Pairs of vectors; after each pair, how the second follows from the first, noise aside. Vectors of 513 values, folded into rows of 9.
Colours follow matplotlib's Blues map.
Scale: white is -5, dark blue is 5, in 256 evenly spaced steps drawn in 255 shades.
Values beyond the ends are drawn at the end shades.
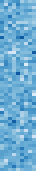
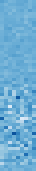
reversed, partly zeroed.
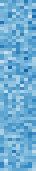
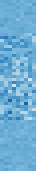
reversed, partly zeroed.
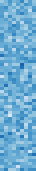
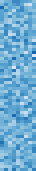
shuffled.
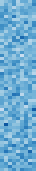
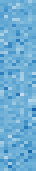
partly zeroed.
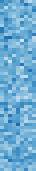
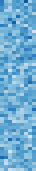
wrapped around, negated.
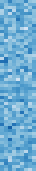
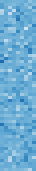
partly zeroed.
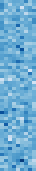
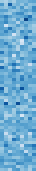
shuffled.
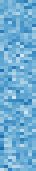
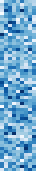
wrapped around, negated, scaled up.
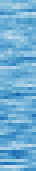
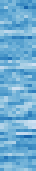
wrapped around, negated.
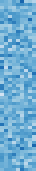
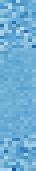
reversed, partly zeroed.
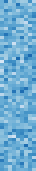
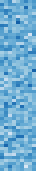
shuffled.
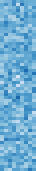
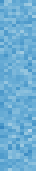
wrapped around, shrunk.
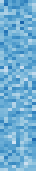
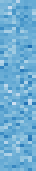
reversed, partly zeroed.
